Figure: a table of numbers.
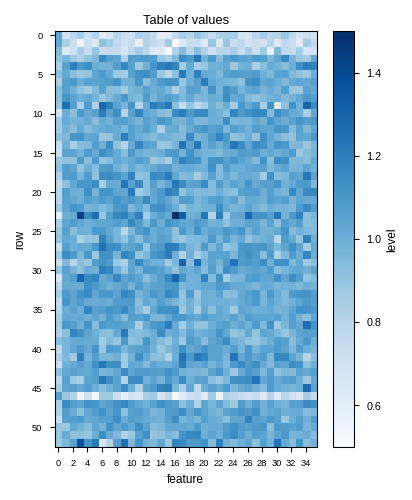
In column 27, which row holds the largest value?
44
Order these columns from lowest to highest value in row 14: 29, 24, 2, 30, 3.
2, 3, 29, 30, 24
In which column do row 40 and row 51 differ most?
6
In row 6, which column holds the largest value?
20
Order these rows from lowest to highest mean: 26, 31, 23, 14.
26, 14, 31, 23
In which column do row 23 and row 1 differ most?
16
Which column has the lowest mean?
0
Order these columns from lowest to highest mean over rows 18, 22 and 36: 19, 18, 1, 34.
19, 18, 1, 34
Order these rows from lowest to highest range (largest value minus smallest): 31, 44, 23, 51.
51, 44, 31, 23
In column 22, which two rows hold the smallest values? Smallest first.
46, 1
